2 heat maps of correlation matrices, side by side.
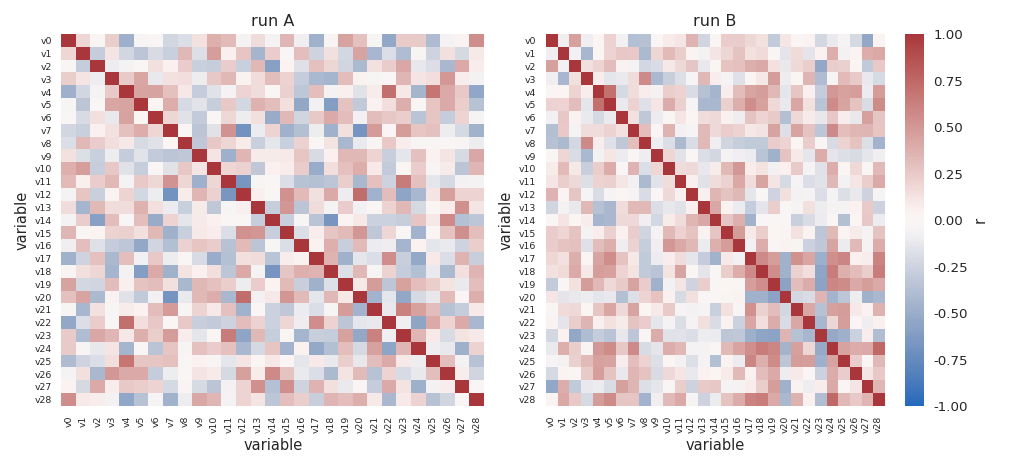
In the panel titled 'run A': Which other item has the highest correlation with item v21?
v23
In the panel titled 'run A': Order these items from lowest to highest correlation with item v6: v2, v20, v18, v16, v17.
v16, v20, v2, v17, v18
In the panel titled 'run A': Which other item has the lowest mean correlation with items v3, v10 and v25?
v17
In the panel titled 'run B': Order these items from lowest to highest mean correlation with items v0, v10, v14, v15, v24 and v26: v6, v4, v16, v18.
v6, v4, v18, v16
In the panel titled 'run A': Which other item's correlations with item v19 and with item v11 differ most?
v9
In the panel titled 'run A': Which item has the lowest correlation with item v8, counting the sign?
v19
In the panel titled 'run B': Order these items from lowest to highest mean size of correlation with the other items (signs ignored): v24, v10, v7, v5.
v10, v7, v5, v24
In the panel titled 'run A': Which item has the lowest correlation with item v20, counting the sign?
v7
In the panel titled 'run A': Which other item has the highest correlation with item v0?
v28
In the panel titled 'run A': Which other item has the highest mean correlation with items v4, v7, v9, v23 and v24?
v21
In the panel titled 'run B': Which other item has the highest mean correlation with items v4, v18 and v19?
v24
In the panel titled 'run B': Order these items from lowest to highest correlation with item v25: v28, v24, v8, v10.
v10, v8, v28, v24
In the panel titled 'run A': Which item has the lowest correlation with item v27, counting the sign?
v24
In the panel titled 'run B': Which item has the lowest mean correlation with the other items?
v23
